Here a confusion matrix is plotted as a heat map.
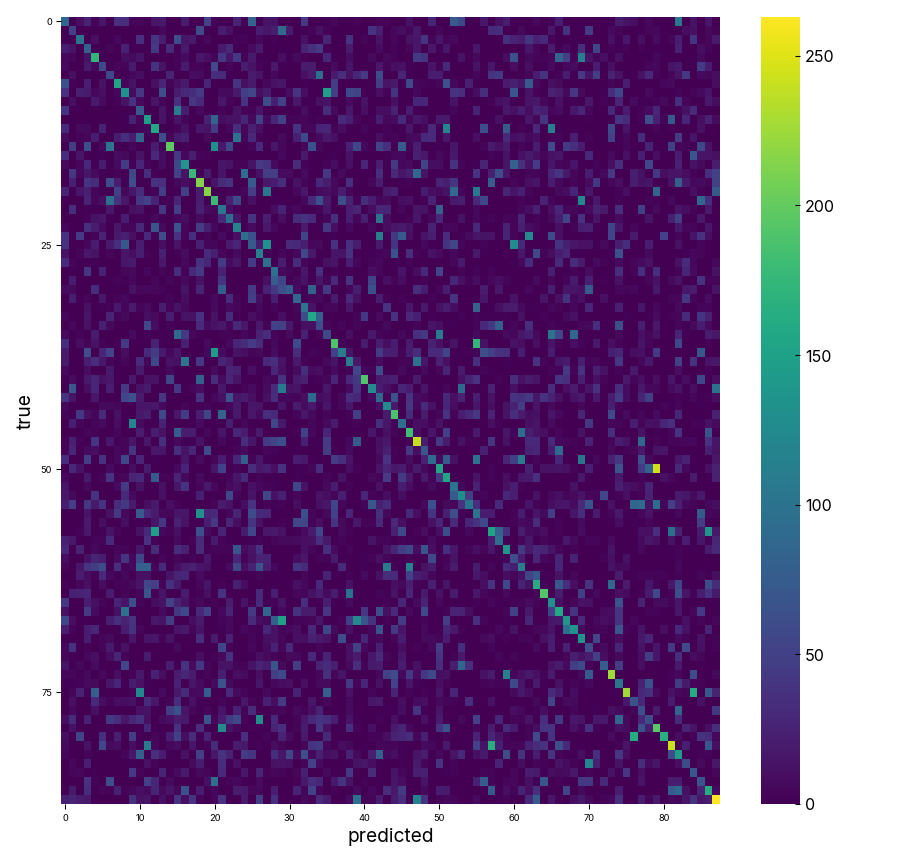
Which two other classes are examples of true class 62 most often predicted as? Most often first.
63, 46
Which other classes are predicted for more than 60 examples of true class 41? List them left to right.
1, 29, 53, 87
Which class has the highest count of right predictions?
87
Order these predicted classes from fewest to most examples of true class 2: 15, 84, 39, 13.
39, 13, 84, 15
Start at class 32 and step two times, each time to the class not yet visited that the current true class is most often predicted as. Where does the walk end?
18
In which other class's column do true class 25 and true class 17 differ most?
60
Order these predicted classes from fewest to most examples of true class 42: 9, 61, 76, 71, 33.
76, 71, 61, 9, 33
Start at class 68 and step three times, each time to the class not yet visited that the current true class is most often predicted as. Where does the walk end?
28
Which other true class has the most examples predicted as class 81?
57
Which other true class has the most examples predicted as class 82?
0
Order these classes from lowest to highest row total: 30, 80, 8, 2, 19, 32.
32, 2, 30, 80, 19, 8
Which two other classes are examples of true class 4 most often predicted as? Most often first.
69, 66
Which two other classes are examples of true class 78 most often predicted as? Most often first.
26, 74
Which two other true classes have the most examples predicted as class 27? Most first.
25, 19
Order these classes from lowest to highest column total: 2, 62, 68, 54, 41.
54, 2, 41, 68, 62
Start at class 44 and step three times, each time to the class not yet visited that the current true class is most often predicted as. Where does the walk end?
79
